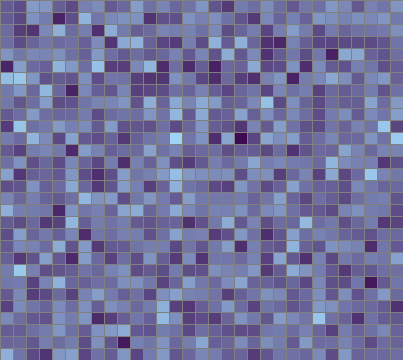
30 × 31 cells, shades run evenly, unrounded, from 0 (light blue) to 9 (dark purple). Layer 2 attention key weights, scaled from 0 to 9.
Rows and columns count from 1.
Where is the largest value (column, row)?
19, 12
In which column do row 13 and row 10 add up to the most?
6
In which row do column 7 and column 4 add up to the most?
30
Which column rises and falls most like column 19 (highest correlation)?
11
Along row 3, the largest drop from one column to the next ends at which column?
9
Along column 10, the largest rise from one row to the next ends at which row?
29
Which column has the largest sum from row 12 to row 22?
5
